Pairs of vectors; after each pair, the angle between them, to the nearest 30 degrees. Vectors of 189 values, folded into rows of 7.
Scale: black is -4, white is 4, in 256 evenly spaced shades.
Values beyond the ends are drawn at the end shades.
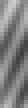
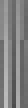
90 degrees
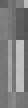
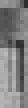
120 degrees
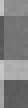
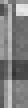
120 degrees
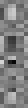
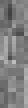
120 degrees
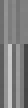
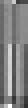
30 degrees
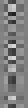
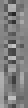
30 degrees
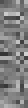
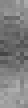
60 degrees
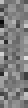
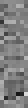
60 degrees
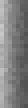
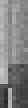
60 degrees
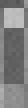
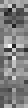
120 degrees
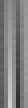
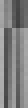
90 degrees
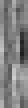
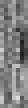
30 degrees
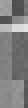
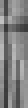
120 degrees
